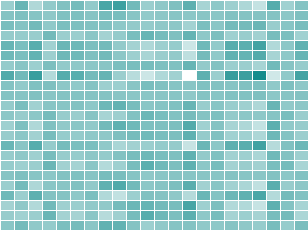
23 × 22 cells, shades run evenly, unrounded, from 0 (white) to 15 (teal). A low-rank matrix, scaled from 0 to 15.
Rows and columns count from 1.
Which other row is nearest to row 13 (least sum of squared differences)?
19
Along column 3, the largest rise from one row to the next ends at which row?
8
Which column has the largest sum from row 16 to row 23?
14
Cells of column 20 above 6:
18
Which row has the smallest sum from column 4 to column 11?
20
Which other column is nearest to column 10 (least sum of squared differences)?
13
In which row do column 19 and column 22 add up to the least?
21
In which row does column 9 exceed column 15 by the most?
1
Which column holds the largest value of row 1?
9
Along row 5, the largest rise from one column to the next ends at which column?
15
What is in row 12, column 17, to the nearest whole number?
7
